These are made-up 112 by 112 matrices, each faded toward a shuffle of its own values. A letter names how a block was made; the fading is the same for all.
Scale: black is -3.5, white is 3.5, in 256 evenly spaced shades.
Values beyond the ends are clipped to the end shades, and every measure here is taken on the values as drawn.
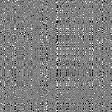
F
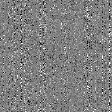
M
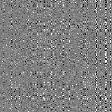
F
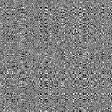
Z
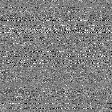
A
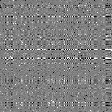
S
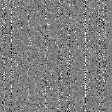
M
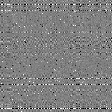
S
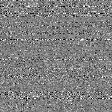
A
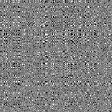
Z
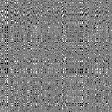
F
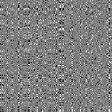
F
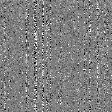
M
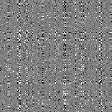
F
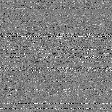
A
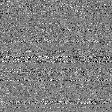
A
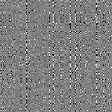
F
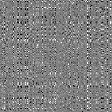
F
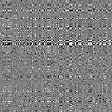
S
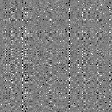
F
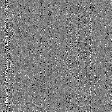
M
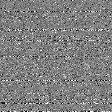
A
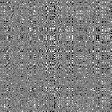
F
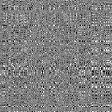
Z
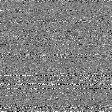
A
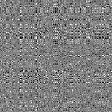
Z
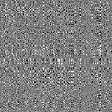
Z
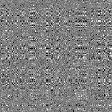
Z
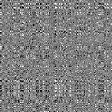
Z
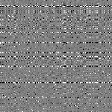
S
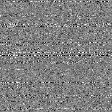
A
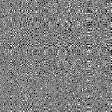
Z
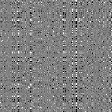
F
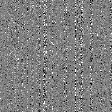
M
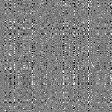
F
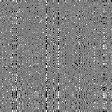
F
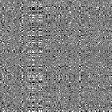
Z
